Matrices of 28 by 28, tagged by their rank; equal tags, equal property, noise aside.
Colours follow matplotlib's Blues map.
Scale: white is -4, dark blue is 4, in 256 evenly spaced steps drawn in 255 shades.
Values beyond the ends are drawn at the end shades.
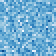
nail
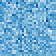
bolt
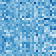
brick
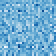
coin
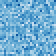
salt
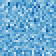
salt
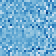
brick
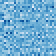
nail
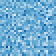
nail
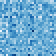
brick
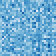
bolt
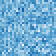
bolt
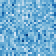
bolt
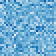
nail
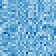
coin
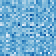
brick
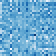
coin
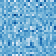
brick
